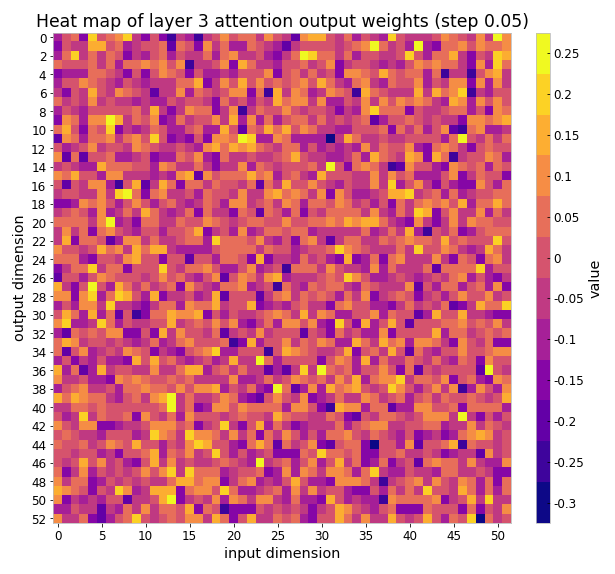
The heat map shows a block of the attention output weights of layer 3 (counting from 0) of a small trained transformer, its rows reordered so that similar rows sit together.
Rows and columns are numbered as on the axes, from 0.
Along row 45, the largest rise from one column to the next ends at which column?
49
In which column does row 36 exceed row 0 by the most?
16
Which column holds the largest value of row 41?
46
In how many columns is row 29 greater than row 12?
18
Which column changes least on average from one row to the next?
10
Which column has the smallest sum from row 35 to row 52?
48
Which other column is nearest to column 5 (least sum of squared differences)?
29
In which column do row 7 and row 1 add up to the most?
41
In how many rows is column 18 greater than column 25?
26
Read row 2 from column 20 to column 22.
0.1 -0.05 -0.05
